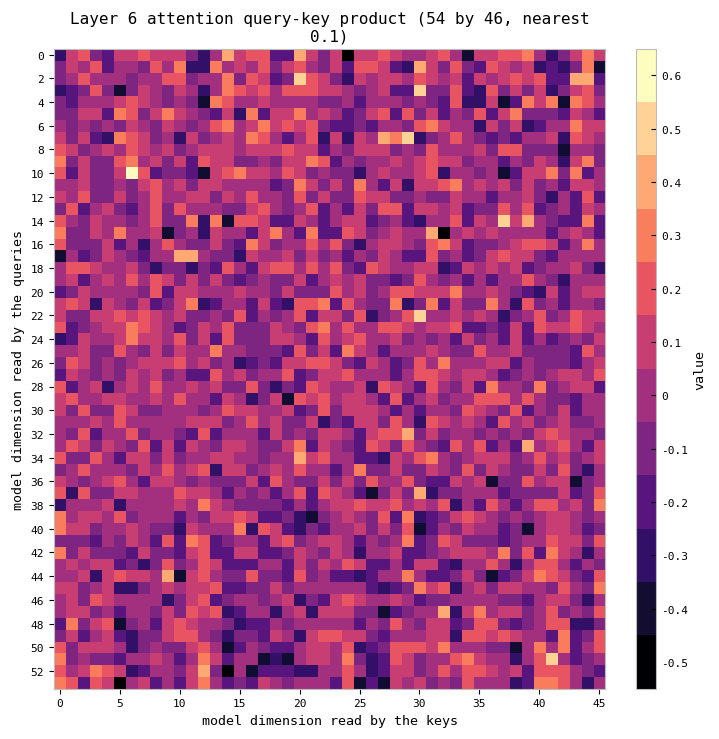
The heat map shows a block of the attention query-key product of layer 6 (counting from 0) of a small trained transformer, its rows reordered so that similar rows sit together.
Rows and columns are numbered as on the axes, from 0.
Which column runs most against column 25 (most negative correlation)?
41
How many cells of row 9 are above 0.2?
4
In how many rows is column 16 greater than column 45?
21
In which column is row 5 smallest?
15
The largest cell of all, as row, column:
10, 6
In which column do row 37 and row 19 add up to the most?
30
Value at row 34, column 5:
-0.2
